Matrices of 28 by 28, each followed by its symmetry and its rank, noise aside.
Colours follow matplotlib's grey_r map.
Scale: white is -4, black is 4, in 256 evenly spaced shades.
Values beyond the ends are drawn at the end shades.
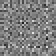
symmetric, rank four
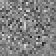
no symmetry, rank eight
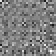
symmetric, rank four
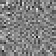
no symmetry, rank six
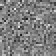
antisymmetric, rank eight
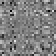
no symmetry, rank four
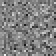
no symmetry, rank eight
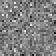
symmetric, rank eight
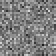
antisymmetric, rank six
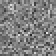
no symmetry, rank eight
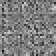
no symmetry, rank eight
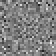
antisymmetric, rank eight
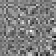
symmetric, rank four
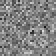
symmetric, rank eight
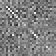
symmetric, rank four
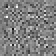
symmetric, rank six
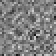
symmetric, rank six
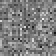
no symmetry, rank six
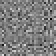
no symmetry, rank four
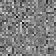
symmetric, rank six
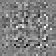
antisymmetric, rank four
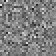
antisymmetric, rank eight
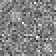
symmetric, rank eight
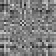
no symmetry, rank four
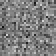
no symmetry, rank eight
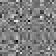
no symmetry, rank four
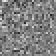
no symmetry, rank six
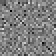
symmetric, rank six
